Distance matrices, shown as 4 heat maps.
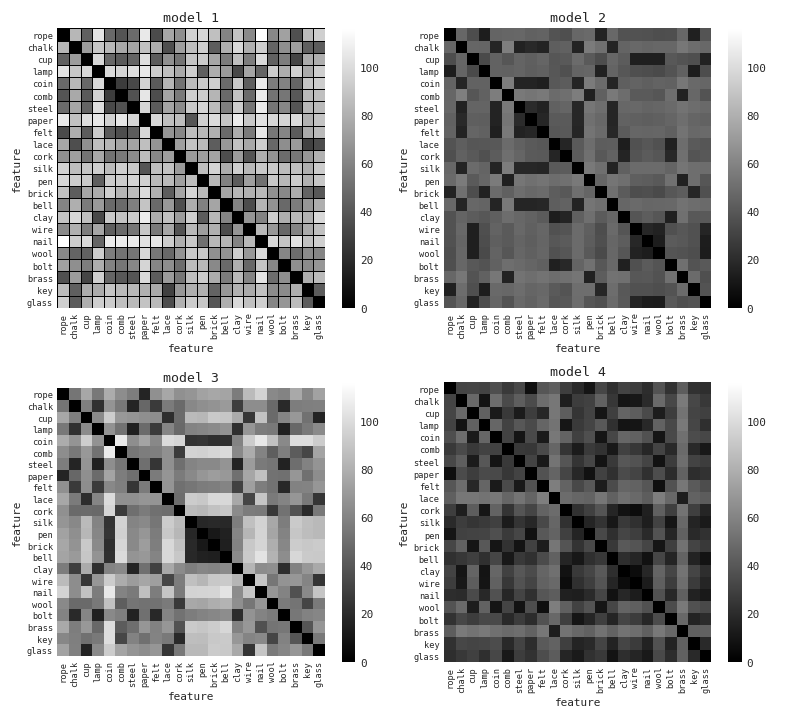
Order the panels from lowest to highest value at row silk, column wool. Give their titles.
model 4, model 2, model 3, model 1
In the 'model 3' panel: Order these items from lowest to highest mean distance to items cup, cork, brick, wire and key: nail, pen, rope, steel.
steel, pen, rope, nail
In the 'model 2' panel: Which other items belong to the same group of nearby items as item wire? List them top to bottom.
cup, nail, wool, glass
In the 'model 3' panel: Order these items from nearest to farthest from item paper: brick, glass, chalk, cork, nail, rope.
rope, chalk, cork, glass, brick, nail
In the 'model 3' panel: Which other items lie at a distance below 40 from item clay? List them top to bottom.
chalk, lamp, steel, felt, bolt
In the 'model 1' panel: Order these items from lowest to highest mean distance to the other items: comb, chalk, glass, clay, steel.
comb, steel, chalk, glass, clay
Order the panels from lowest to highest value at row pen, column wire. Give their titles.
model 4, model 2, model 1, model 3
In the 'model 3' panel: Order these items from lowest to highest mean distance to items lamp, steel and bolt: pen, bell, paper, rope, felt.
felt, paper, rope, pen, bell
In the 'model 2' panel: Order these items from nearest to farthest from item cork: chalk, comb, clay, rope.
clay, rope, chalk, comb
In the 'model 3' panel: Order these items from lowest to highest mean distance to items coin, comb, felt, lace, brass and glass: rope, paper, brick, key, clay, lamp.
lamp, key, clay, paper, rope, brick
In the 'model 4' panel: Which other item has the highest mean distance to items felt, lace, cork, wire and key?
brass
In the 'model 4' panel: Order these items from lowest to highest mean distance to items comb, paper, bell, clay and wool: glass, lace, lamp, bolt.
glass, bolt, lamp, lace
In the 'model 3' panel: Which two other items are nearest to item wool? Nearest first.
cork, key
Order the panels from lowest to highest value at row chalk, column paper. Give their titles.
model 2, model 4, model 3, model 1
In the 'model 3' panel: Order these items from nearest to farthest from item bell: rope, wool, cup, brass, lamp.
lamp, rope, wool, cup, brass
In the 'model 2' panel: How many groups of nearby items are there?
5
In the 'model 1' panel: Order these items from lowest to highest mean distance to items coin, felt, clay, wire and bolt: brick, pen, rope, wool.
rope, wool, pen, brick
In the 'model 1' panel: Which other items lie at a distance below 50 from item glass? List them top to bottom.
chalk, lace, brick, key
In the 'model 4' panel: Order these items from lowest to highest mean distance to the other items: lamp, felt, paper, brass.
paper, lamp, felt, brass
